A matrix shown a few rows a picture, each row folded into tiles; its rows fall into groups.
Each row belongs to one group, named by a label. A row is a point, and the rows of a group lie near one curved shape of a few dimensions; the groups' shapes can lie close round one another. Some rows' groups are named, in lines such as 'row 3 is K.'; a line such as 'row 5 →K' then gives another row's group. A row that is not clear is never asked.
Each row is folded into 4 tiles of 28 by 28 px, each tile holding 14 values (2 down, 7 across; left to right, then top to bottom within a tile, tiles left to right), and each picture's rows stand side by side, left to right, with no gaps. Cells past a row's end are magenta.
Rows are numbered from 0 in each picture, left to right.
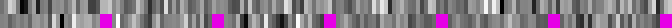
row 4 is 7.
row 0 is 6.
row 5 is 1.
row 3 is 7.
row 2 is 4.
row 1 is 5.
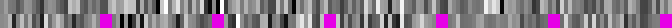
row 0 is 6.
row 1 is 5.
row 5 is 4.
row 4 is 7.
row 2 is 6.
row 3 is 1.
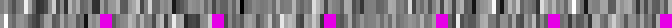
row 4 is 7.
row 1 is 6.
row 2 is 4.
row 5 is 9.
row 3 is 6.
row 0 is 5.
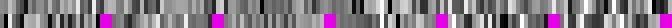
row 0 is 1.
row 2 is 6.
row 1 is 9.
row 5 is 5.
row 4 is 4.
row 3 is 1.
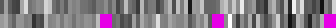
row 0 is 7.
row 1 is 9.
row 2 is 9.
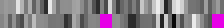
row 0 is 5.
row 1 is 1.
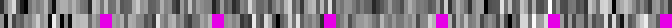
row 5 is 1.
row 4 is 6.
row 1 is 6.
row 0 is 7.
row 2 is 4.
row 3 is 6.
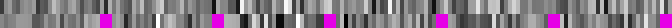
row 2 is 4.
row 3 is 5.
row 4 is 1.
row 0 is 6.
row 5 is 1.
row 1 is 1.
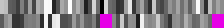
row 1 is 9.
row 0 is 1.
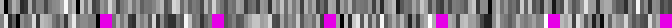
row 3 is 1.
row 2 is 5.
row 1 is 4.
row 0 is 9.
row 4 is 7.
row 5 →6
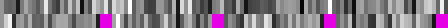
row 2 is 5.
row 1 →9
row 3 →4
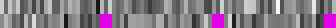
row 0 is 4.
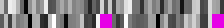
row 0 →9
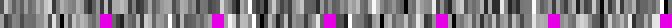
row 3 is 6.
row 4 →1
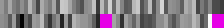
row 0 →1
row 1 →7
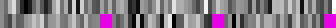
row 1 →1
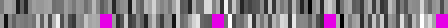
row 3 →1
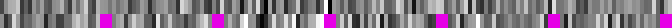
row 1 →6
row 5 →1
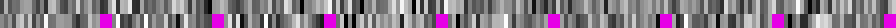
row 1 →9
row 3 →9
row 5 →4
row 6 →6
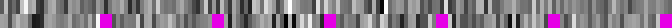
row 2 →1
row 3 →5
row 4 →1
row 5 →6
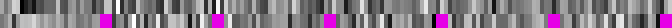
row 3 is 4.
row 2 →9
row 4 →1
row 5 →4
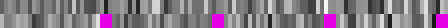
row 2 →4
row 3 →4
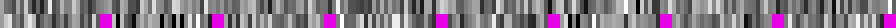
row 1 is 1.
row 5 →9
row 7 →5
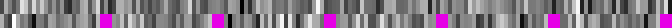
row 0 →6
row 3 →5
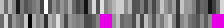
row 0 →4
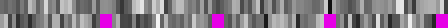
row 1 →1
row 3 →4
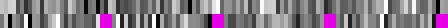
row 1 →4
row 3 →1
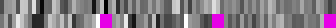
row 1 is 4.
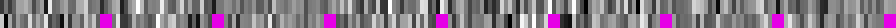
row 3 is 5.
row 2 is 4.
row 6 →1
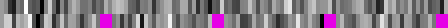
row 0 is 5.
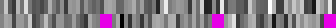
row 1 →5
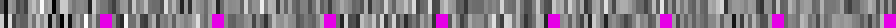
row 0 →1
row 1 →6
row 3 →1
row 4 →4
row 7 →6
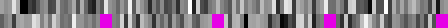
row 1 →9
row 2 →4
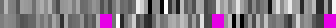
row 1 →5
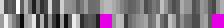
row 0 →4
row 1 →4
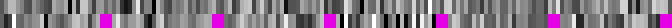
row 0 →6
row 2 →6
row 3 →1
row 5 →4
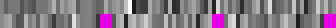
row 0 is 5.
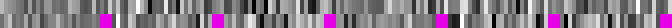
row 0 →4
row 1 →5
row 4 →6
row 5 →1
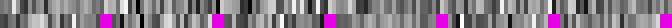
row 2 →1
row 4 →6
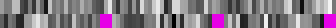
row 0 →5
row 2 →4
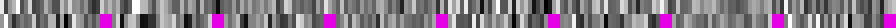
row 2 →4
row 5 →4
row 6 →6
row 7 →4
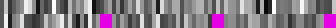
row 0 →5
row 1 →4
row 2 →5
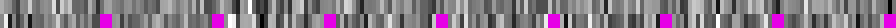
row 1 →5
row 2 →5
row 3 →9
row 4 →9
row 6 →1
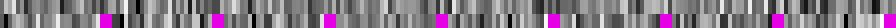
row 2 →9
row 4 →7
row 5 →4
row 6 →1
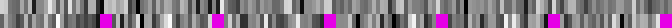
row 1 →9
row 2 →4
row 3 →4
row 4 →4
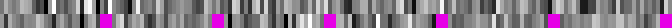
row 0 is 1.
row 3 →4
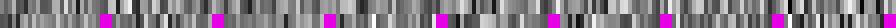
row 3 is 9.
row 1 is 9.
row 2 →6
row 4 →5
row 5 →5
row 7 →9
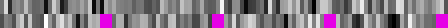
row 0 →5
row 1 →4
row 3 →4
